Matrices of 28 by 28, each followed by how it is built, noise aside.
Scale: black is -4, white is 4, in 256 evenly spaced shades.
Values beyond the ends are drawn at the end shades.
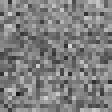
blocks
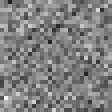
Hankel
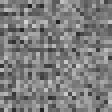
blocks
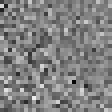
lower triangular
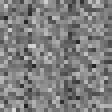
repeating rows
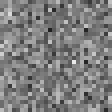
repeating rows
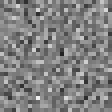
repeating rows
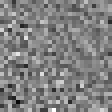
lower triangular
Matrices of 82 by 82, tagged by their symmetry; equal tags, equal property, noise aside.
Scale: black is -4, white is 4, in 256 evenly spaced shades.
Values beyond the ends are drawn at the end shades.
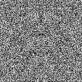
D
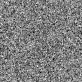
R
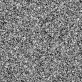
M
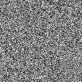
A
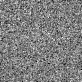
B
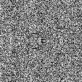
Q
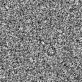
B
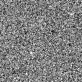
A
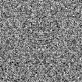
D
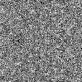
Q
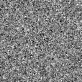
M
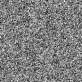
R
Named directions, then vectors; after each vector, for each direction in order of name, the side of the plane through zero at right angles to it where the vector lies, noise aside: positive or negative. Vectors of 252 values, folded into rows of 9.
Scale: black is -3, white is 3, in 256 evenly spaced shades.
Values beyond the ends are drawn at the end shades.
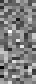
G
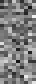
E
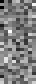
positive, positive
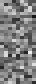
negative, positive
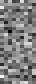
negative, negative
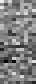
negative, negative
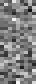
positive, negative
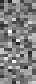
positive, positive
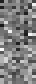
positive, positive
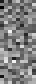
positive, positive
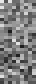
negative, negative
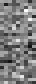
negative, positive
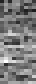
positive, positive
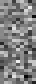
negative, positive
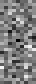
positive, negative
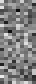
negative, negative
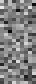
negative, negative
